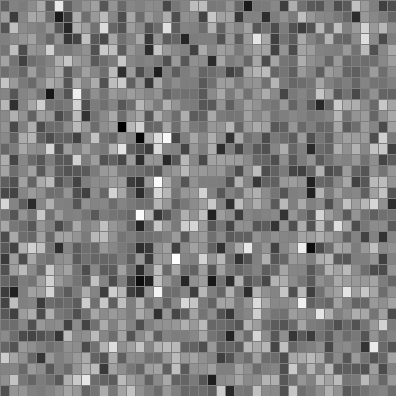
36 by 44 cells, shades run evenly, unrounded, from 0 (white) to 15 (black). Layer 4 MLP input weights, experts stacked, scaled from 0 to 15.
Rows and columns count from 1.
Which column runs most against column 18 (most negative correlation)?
16
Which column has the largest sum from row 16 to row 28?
35
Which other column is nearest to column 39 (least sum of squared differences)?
32
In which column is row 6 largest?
24
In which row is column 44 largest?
19
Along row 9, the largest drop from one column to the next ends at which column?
9
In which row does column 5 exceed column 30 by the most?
28
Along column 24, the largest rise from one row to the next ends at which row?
20
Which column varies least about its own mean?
3
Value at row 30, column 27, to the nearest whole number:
10
